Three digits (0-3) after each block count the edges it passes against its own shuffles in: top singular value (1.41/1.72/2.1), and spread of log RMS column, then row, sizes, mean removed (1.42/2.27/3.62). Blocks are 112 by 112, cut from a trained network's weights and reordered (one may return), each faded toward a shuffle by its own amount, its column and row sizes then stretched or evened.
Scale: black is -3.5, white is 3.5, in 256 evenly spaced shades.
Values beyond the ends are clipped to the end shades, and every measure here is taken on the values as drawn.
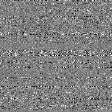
0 1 3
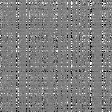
3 3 2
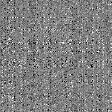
1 2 2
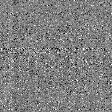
0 0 2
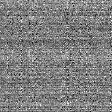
3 2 0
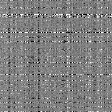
3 1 3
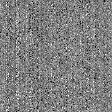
1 2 0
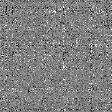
0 2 2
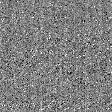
0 0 1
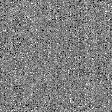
0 1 1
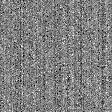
2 1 0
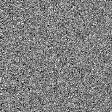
0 1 0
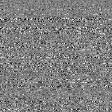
0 0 3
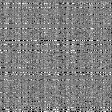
3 0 3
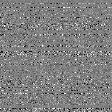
0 1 3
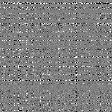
1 2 3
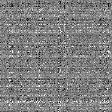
3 2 2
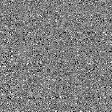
1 1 2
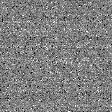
0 1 1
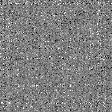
0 1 2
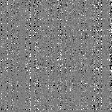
0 3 2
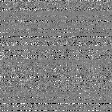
1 1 3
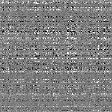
3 2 3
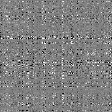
1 2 3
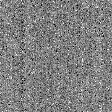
0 1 0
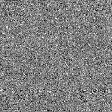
1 0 2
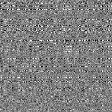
3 1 3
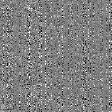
0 3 1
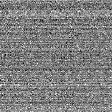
3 1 1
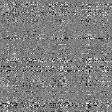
1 2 3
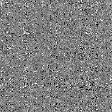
0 2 2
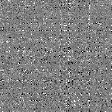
0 2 2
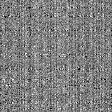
3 0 2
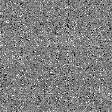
0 1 1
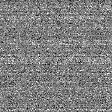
2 1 1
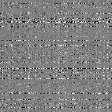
2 1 3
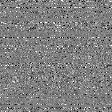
0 0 3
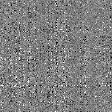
0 2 2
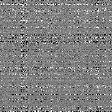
2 2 3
